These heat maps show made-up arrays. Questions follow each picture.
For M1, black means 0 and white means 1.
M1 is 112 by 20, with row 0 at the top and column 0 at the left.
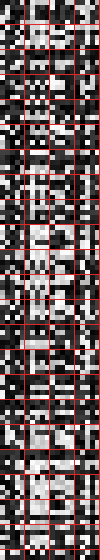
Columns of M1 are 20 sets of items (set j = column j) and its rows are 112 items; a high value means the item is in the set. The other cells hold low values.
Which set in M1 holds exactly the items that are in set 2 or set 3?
11
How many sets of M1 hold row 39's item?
8
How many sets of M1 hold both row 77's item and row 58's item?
6
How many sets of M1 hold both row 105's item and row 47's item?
8
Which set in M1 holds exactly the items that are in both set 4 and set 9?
19
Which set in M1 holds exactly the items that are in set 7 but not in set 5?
14
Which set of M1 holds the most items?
6
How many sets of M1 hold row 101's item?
10
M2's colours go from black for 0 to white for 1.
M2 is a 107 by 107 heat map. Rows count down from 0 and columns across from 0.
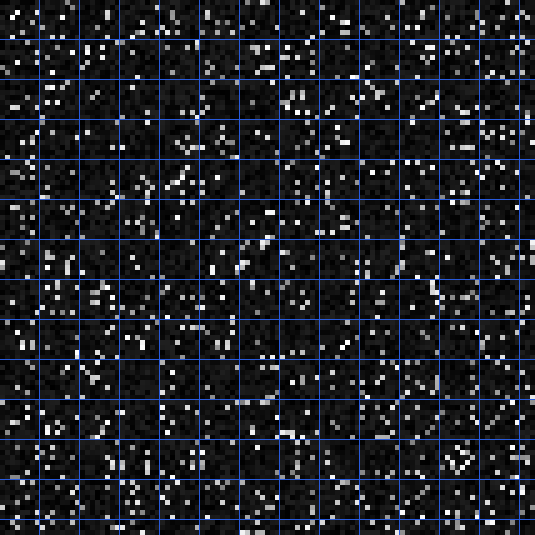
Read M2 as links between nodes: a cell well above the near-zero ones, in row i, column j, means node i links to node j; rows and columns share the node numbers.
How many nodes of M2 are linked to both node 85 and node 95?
1
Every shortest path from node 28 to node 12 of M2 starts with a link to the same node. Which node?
node 102
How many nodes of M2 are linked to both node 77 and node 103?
7
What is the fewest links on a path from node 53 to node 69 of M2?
2
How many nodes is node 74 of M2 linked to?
5
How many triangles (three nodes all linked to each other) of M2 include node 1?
1
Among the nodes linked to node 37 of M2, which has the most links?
node 9
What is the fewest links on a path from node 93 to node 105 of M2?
2
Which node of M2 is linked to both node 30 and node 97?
node 44
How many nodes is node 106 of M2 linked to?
8
